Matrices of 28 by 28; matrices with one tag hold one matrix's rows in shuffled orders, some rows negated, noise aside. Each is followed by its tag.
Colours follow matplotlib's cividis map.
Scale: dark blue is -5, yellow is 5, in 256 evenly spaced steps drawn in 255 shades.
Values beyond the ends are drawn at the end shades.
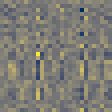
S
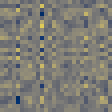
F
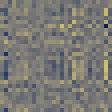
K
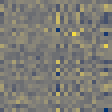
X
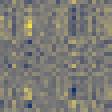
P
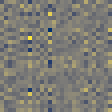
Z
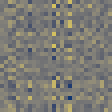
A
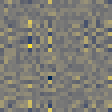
Z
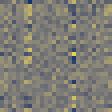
P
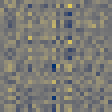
A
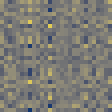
Z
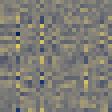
F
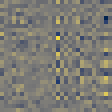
X
